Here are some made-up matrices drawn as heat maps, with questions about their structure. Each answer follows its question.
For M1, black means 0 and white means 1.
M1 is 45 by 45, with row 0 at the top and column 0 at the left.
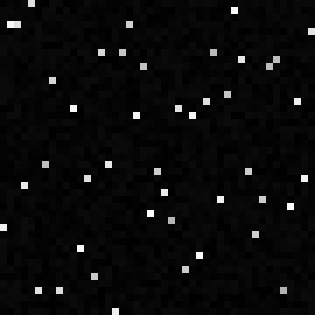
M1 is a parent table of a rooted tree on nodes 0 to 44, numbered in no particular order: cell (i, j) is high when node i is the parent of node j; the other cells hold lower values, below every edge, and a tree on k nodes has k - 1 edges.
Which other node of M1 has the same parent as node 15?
6
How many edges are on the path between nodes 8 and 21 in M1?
6
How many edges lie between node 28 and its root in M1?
7
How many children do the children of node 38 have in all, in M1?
1
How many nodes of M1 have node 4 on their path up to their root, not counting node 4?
11
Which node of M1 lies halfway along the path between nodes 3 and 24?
36
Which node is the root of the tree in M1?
9
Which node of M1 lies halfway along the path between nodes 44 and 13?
0
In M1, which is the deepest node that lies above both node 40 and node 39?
41
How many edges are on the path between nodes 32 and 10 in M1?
8
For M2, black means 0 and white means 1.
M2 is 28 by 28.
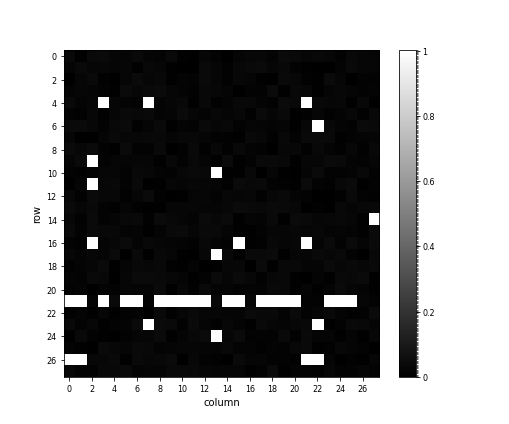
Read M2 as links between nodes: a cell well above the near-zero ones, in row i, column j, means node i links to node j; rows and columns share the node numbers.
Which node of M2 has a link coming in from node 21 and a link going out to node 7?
node 23
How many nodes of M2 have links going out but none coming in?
3
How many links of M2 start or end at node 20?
1
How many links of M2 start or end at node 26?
4
